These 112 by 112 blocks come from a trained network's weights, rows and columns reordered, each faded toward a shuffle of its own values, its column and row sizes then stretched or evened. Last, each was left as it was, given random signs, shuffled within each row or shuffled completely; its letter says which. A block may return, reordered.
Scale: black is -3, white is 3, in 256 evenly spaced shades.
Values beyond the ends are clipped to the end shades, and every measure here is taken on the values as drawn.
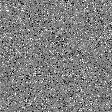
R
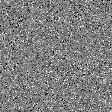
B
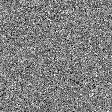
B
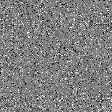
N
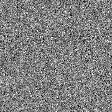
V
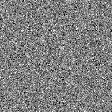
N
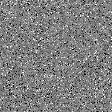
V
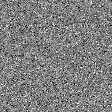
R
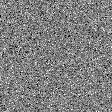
B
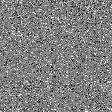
V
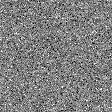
B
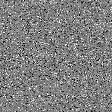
R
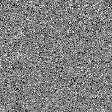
N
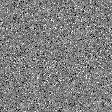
R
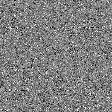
V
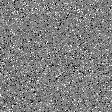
R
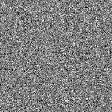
N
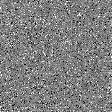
N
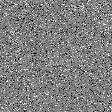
V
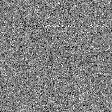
V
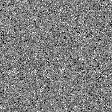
V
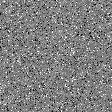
B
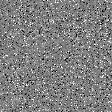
N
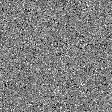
R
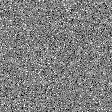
B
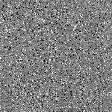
N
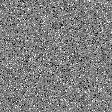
R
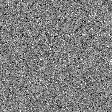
R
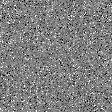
N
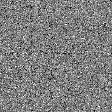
V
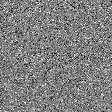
R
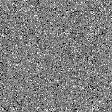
N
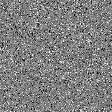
R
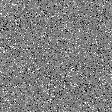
R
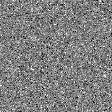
N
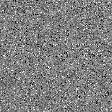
N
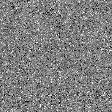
V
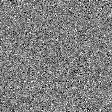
V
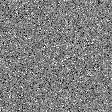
B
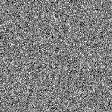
N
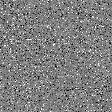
V
